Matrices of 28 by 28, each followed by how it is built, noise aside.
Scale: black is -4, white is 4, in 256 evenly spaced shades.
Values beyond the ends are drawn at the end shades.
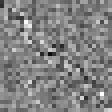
banded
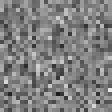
blocks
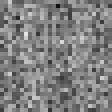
blocks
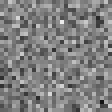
blocks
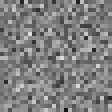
repeating columns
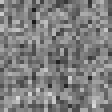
blocks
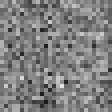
blocks
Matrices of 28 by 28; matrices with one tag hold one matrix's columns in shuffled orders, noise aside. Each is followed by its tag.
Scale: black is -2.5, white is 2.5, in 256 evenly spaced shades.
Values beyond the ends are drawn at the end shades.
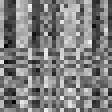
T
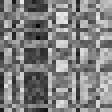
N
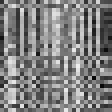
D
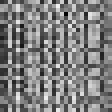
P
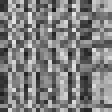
N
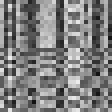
T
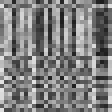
D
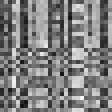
T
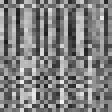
D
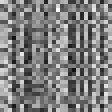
P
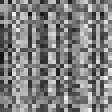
P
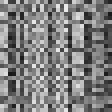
P
